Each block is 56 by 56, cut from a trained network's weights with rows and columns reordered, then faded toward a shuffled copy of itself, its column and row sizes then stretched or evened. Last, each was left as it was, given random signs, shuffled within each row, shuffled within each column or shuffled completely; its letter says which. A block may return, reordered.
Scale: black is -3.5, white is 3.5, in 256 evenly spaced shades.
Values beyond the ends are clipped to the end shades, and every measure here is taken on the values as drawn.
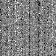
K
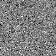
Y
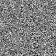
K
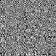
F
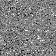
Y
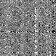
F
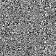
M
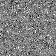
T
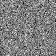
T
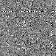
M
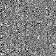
M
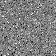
T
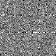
M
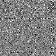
M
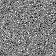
T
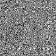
M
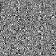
F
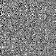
M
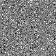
K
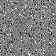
K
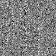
K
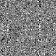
F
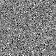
T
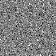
K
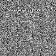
M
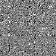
M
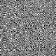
F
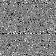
Y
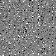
K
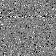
Y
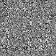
M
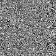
M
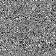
Y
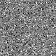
Y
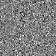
M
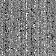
K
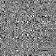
F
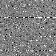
Y
